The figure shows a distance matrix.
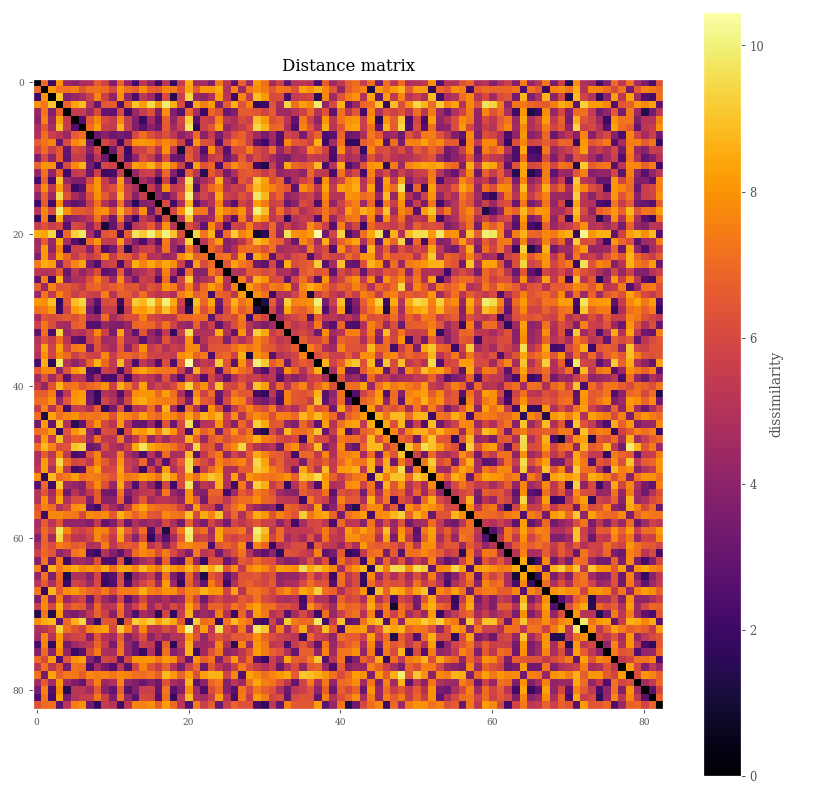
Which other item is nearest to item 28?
36
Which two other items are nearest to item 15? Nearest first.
60, 59
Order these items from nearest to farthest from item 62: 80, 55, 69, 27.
80, 55, 69, 27
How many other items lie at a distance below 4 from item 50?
10
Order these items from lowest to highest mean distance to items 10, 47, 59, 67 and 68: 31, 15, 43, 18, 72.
15, 18, 31, 43, 72
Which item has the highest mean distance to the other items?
64
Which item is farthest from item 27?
48
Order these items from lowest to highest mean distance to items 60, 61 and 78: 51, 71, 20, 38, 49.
49, 38, 51, 71, 20
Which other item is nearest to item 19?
9
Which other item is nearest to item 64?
44
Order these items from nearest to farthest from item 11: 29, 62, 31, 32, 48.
29, 62, 32, 48, 31
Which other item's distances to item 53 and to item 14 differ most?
33
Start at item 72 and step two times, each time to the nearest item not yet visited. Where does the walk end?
57
